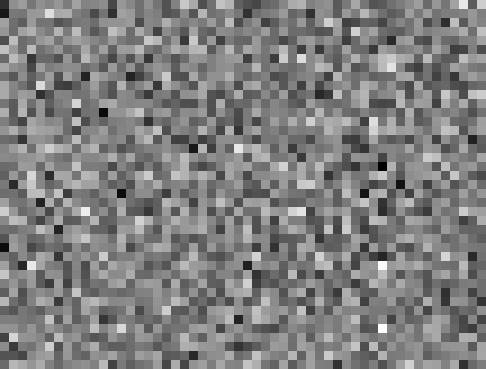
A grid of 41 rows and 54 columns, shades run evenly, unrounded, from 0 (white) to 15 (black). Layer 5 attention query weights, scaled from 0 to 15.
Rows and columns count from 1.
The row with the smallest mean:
15
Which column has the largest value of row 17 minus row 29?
22
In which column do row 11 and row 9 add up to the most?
37
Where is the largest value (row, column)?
19, 43
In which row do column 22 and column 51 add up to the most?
17
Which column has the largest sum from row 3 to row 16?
27
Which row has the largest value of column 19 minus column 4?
30
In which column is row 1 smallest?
52
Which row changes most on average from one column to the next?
24
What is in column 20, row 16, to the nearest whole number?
11
